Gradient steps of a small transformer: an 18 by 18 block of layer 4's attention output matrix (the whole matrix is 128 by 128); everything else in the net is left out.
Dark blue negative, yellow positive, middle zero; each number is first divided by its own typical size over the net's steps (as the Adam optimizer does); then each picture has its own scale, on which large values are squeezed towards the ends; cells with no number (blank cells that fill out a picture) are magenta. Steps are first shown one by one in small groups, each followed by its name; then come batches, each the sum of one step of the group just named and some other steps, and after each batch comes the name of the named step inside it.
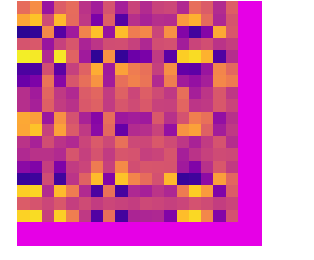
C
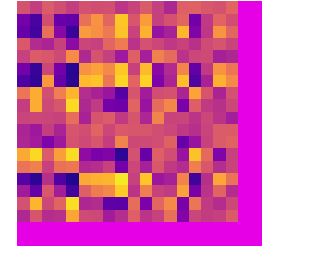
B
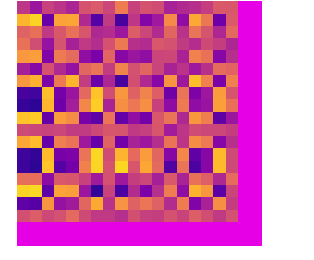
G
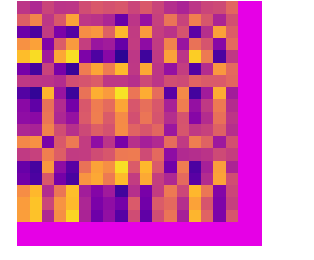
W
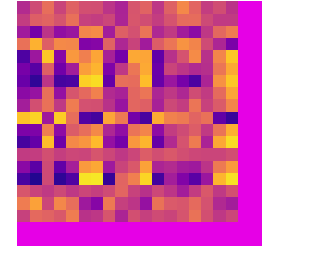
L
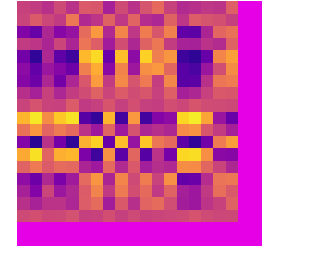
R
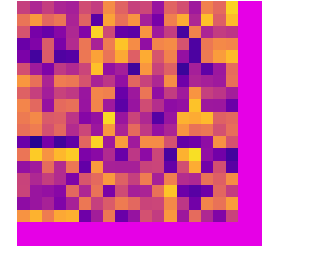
R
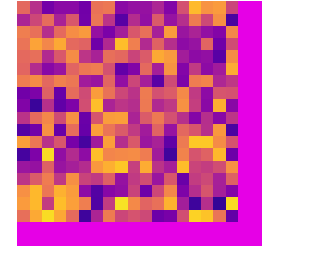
G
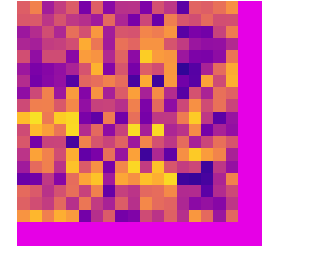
R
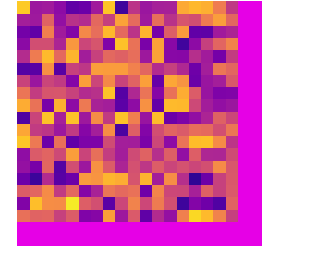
B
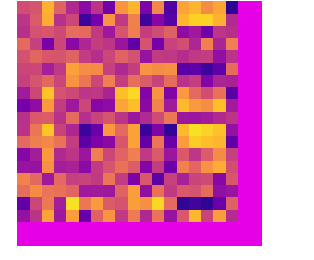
G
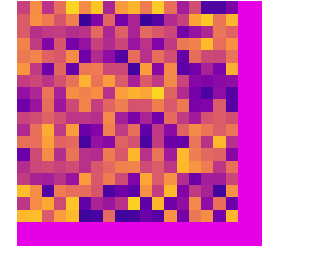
W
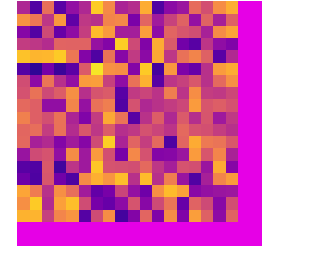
B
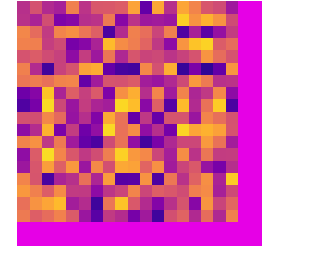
G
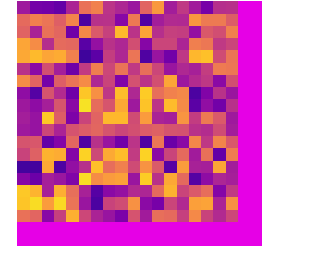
W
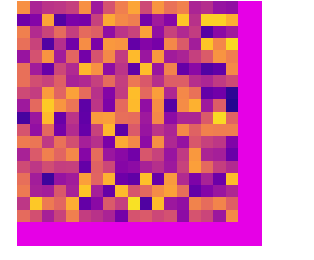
B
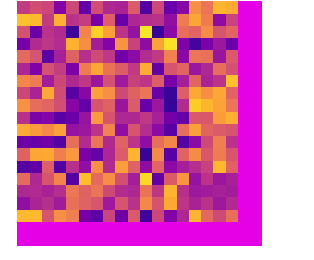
W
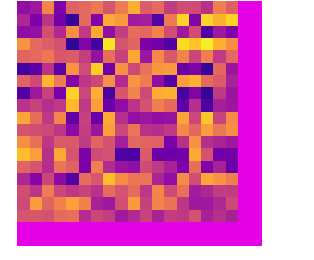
B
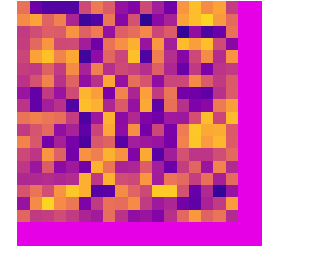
G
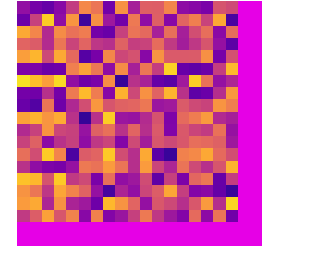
G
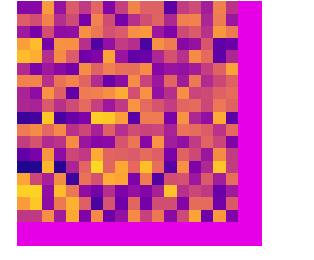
W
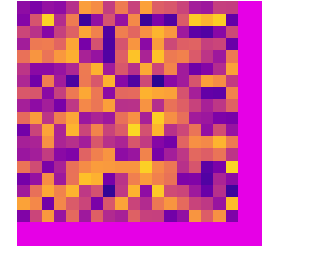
L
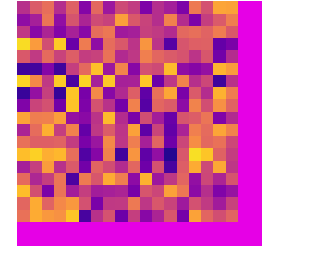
B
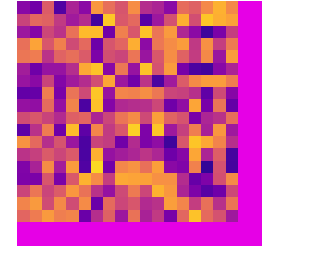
W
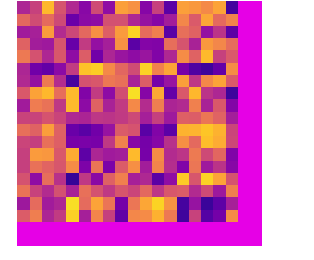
B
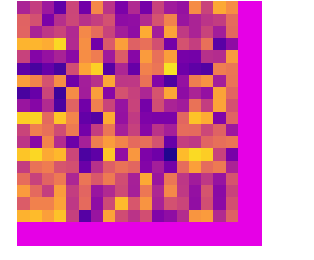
R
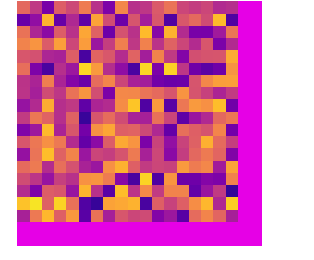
B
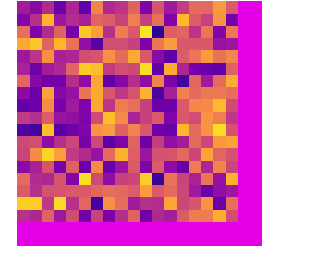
L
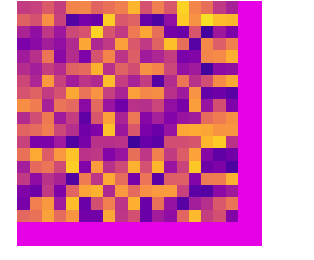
B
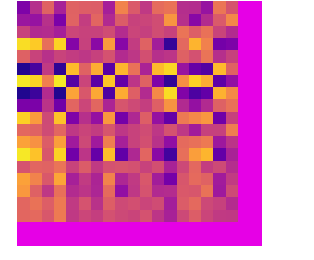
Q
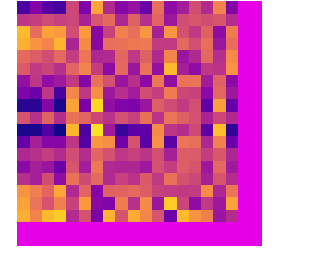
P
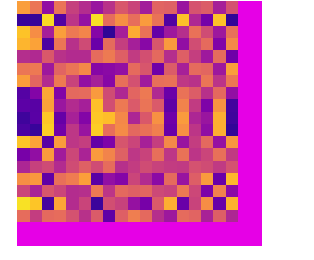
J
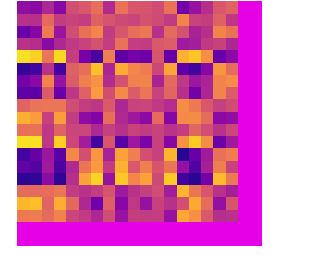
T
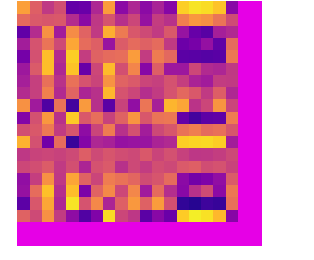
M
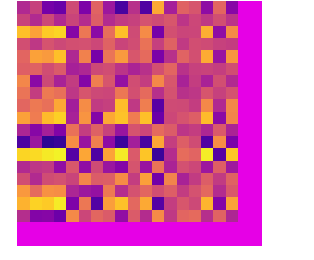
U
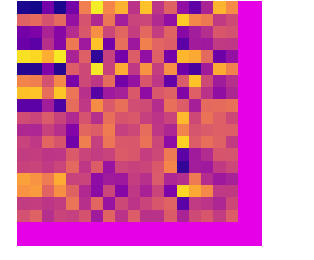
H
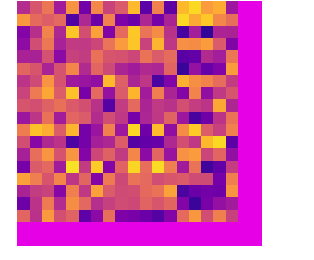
M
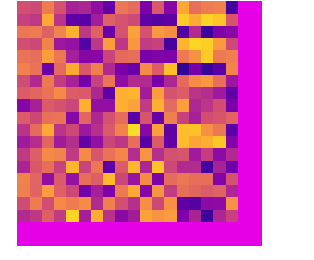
U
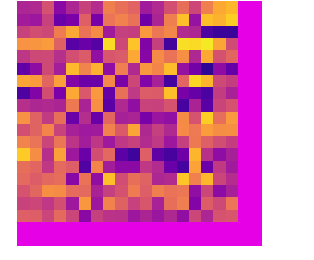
Q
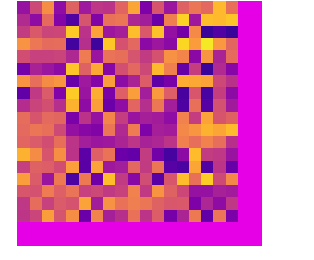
Q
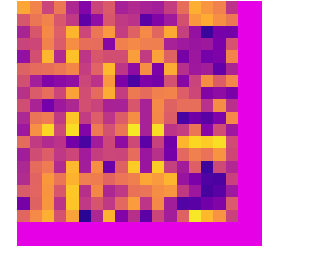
M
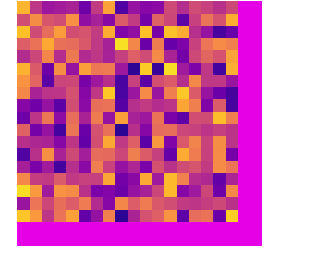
P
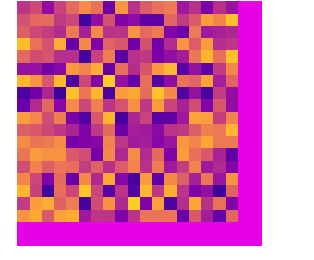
Q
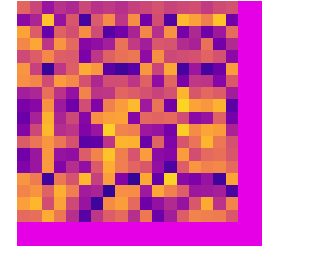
J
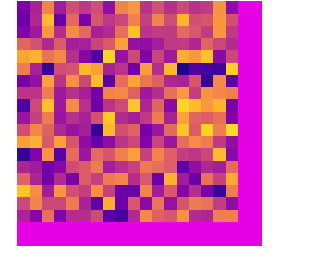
T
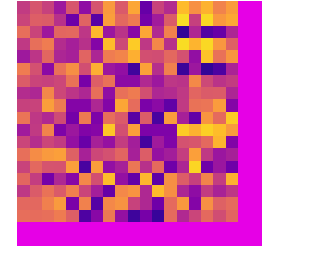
U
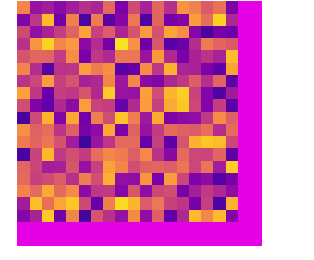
M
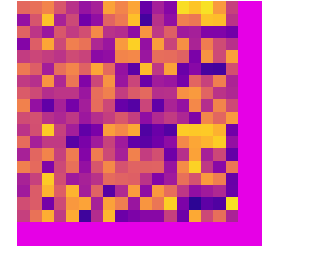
M
